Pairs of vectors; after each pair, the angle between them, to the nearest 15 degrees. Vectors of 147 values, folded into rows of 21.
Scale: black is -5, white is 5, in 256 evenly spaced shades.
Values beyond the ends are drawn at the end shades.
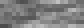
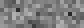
105 degrees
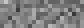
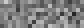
30 degrees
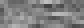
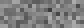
105 degrees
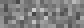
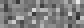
30 degrees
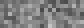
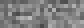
30 degrees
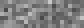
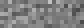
45 degrees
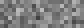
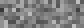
90 degrees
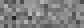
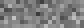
120 degrees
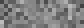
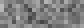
105 degrees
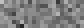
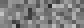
75 degrees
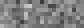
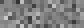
75 degrees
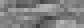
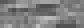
150 degrees
